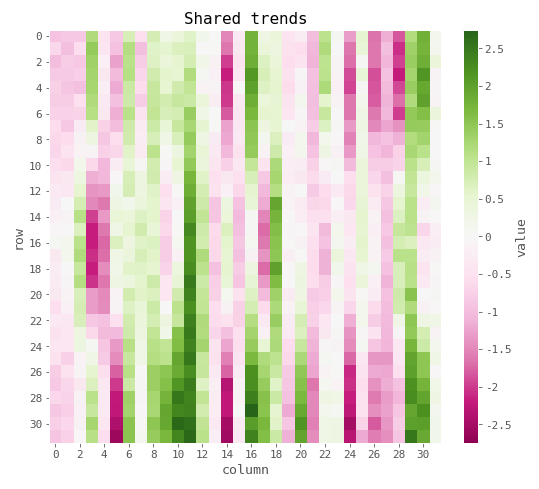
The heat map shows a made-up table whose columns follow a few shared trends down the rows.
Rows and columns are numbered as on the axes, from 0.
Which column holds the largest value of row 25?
11
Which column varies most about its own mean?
3
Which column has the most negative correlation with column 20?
25
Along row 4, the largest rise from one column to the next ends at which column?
29
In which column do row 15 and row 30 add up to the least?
24
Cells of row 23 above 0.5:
10
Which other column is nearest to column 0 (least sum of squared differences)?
1
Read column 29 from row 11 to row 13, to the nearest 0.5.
1 1 1
